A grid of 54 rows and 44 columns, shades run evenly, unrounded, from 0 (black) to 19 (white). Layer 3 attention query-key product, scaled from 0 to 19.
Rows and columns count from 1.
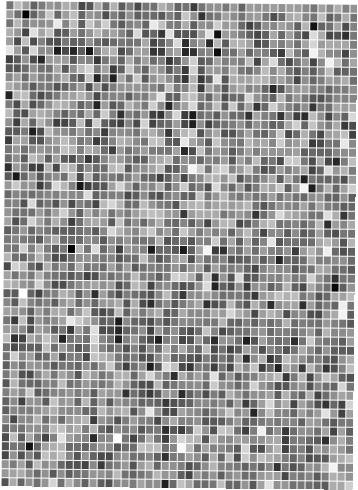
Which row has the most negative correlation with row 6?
16
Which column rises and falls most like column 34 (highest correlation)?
7
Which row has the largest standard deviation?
6
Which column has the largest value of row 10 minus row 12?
21
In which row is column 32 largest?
43
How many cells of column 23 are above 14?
8
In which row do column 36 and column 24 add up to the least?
53
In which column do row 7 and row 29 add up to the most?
41
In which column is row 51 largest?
31
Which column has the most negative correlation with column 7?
39
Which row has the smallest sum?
38
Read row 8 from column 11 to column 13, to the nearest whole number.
16 9 12
